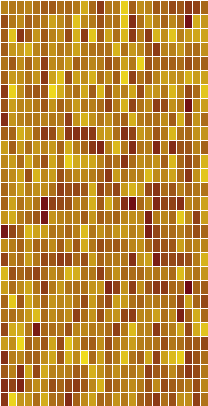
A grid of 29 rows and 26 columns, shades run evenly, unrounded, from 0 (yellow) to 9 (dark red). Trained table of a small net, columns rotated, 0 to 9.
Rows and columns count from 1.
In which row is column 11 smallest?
26
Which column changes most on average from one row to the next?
17
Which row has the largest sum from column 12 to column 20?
11
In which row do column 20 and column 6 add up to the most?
15
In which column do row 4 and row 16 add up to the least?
23
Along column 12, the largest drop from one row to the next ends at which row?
12
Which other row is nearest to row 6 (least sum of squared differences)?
3
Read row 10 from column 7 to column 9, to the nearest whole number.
6 3 7
